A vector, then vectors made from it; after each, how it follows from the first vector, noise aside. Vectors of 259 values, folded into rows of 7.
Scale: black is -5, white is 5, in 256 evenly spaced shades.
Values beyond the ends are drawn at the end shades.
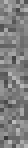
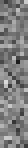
negated.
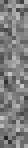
sign-scrambled.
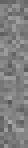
wrapped around, shrunk.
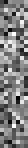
wrapped around, scaled up.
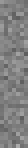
wrapped around, shrunk.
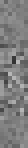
partly zeroed.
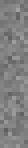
wrapped around, shrunk.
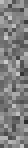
reversed.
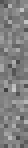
reversed, negated, partly zeroed.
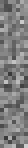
sign-scrambled.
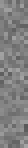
wrapped around, shrunk.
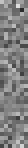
reversed.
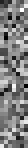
reversed, negated, scaled up.
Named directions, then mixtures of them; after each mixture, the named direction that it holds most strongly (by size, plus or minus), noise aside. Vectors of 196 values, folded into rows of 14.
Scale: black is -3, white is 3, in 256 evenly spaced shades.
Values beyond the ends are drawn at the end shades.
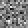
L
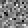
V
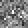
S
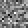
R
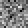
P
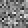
R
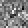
S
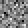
V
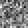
V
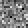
P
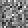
P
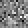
S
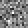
L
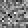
R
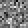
V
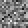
R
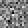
L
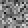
V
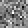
S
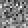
V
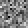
L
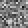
L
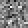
L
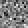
V
